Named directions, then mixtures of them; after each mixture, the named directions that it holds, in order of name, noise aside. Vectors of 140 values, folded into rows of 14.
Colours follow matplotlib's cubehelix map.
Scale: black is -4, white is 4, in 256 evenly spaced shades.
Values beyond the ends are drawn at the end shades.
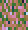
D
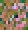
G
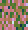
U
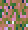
D, U.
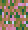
G, U.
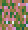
G, U.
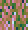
D, U.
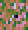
G.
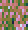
U.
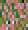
D, G, U.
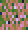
D, G.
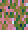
U.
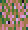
D, G.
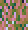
D, U.
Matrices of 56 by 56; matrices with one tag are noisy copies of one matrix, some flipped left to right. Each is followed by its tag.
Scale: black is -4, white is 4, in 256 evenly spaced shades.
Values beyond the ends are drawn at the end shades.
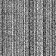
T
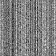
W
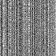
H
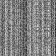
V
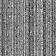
T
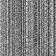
H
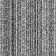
W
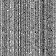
W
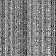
V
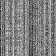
V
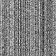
W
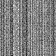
T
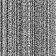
H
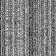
V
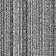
T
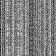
V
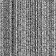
W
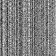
H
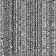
W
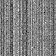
T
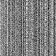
H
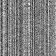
H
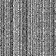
T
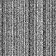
T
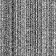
W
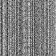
H
